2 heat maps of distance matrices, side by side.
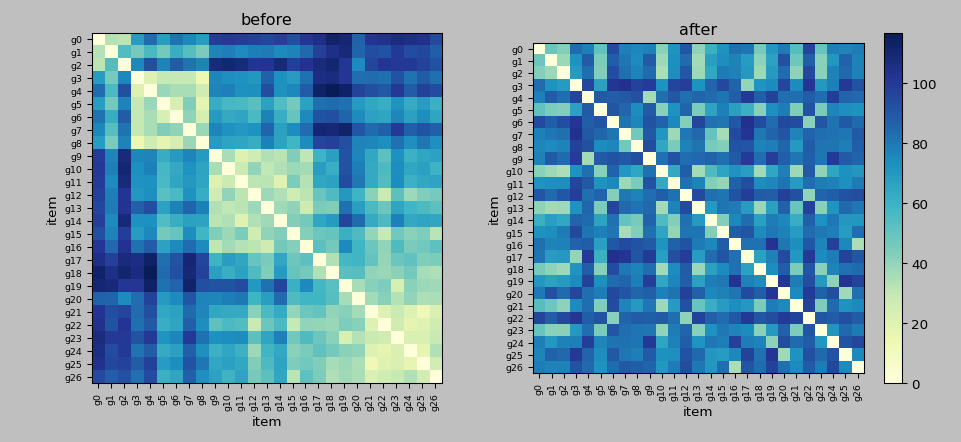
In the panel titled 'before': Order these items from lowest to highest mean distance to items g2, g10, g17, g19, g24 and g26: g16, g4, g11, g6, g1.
g16, g11, g6, g1, g4
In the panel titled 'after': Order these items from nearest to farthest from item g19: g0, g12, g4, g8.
g0, g8, g12, g4
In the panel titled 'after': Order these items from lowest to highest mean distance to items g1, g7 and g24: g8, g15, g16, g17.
g15, g8, g17, g16
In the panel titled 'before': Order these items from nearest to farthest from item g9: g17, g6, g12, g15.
g12, g15, g17, g6
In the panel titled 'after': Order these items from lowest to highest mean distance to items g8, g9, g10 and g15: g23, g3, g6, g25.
g23, g25, g6, g3
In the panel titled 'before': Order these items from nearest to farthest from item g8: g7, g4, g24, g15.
g4, g7, g15, g24
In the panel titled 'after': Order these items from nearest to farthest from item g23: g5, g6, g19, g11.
g5, g19, g11, g6
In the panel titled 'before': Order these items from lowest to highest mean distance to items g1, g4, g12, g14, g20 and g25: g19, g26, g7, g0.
g26, g7, g19, g0
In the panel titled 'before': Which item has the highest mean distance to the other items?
g2
